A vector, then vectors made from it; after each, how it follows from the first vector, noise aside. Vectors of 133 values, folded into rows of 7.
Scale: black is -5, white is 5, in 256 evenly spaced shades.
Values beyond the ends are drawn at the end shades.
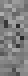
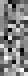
reversed, scaled up.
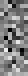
reversed, scaled up.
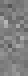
negated, shrunk.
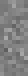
reversed, negated, shrunk.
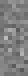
reversed, negated, shrunk.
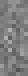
reversed, negated, shrunk.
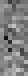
reversed.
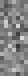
sign-scrambled.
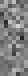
sign-scrambled.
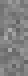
reversed, negated, shrunk.
